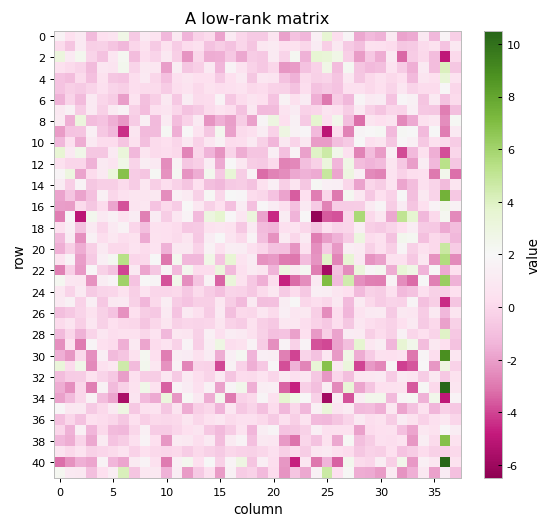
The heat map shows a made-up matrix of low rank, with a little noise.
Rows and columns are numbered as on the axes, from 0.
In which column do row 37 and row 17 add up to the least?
24
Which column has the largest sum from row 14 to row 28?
36
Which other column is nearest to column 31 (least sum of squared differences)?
34
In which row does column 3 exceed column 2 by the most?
17
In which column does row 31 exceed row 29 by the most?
25
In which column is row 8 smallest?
28
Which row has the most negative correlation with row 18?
37
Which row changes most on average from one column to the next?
23
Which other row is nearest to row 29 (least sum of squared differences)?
19
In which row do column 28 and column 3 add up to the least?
31
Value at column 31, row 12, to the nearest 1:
1
